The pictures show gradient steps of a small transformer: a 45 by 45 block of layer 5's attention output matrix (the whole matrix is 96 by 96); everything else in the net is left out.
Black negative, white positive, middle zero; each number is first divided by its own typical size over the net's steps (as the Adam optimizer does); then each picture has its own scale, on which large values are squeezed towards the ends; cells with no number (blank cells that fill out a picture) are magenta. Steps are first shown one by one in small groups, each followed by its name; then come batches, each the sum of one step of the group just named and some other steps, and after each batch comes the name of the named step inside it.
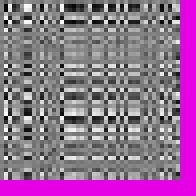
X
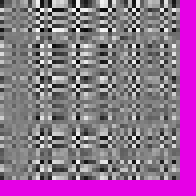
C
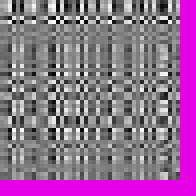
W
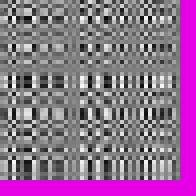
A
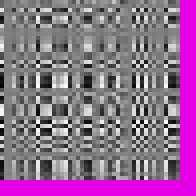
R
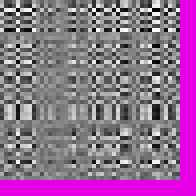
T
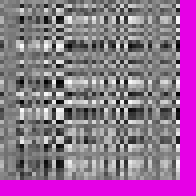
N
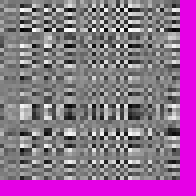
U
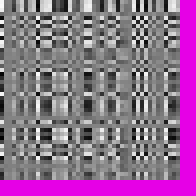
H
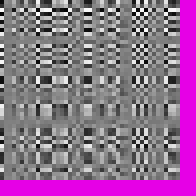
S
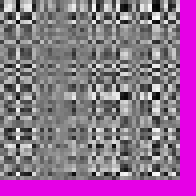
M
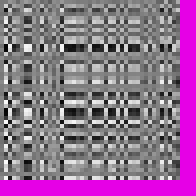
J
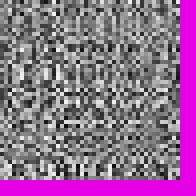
J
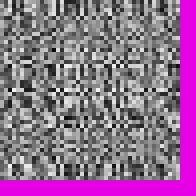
W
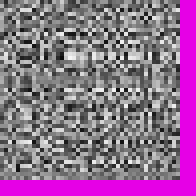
U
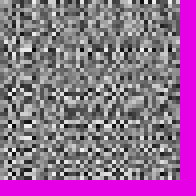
J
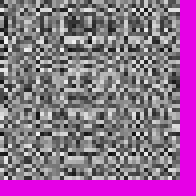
S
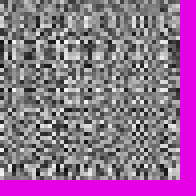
N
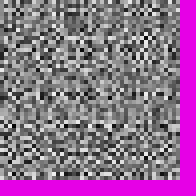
T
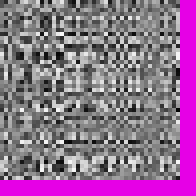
N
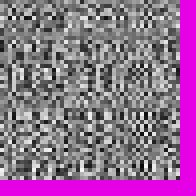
A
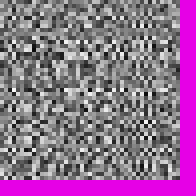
A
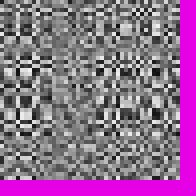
S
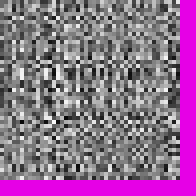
W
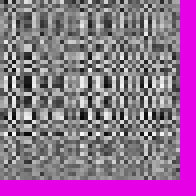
A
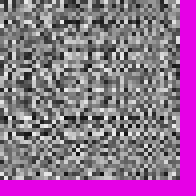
X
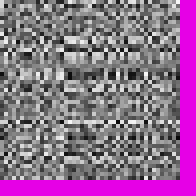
H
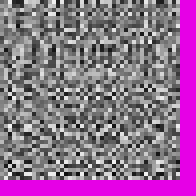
U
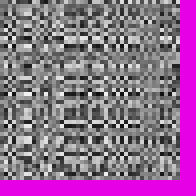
J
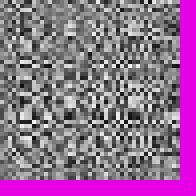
T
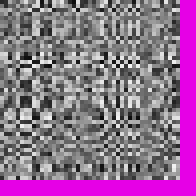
C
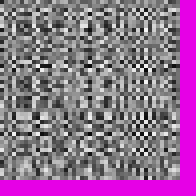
S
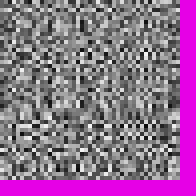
T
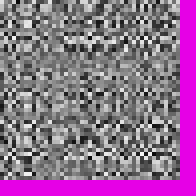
H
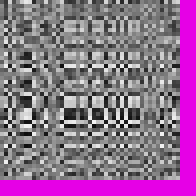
J
